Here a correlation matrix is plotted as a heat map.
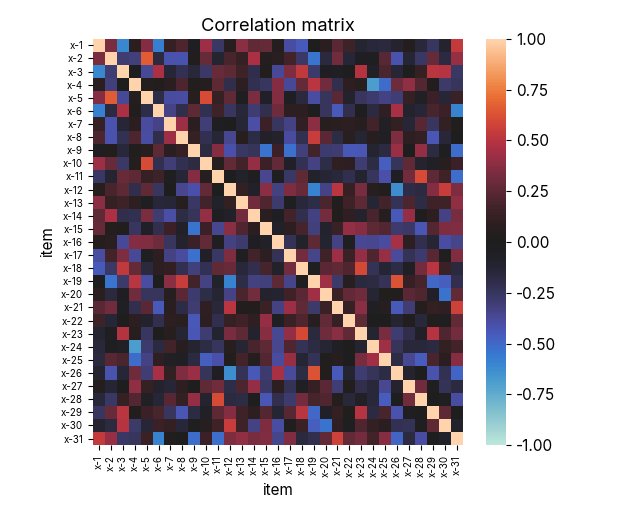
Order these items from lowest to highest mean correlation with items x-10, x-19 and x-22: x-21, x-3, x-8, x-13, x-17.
x-3, x-17, x-21, x-13, x-8
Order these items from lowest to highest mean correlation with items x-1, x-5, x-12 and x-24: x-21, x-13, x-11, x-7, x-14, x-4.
x-4, x-11, x-7, x-13, x-14, x-21
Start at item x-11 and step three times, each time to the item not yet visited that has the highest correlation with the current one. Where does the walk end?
x-26
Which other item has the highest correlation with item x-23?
x-18
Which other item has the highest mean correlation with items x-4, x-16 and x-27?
x-19
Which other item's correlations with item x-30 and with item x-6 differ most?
x-12
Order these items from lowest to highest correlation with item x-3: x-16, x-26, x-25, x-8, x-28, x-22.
x-16, x-8, x-26, x-22, x-28, x-25
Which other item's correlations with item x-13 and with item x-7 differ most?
x-14
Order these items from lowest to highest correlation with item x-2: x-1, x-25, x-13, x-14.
x-13, x-25, x-1, x-14
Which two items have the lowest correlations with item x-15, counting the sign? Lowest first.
x-9, x-28
